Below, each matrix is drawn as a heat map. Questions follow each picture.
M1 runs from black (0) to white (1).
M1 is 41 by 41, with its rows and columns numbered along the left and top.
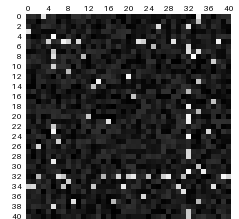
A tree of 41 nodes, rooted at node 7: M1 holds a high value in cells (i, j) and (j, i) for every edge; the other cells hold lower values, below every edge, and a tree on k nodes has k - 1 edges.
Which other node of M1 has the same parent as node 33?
11
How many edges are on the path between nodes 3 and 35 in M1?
6
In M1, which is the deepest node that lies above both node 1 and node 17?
34
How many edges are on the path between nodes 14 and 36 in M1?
6
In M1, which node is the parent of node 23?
5
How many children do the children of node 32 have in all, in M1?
5
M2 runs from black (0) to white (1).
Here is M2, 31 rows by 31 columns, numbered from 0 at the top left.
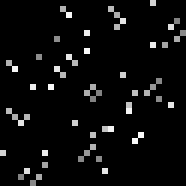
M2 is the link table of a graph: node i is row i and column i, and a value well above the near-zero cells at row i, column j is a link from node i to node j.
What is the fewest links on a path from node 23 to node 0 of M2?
5
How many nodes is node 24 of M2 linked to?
1
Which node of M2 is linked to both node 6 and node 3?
node 29
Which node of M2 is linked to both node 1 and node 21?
node 18
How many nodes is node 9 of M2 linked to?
2
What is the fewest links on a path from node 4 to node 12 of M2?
7
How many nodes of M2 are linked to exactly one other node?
7
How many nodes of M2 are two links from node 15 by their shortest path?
5
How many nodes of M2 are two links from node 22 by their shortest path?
3
